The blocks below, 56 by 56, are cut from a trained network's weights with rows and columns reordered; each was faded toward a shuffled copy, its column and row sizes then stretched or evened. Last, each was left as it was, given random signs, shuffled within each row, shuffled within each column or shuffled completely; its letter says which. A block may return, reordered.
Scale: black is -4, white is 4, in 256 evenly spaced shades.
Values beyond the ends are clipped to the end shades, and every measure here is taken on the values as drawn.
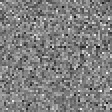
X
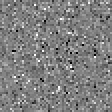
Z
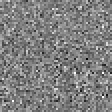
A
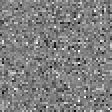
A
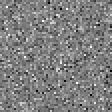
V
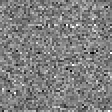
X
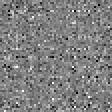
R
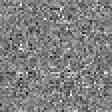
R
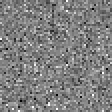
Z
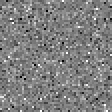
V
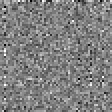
A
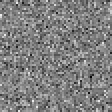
V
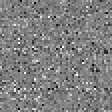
R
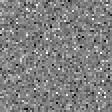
V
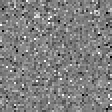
Z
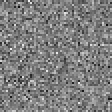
A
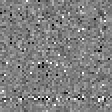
R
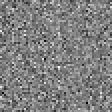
Z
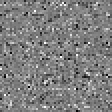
A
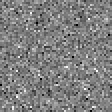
V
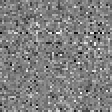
R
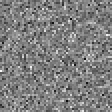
V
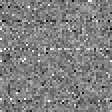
X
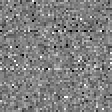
X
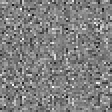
R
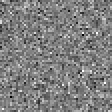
Z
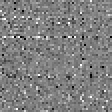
R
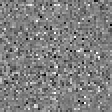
A
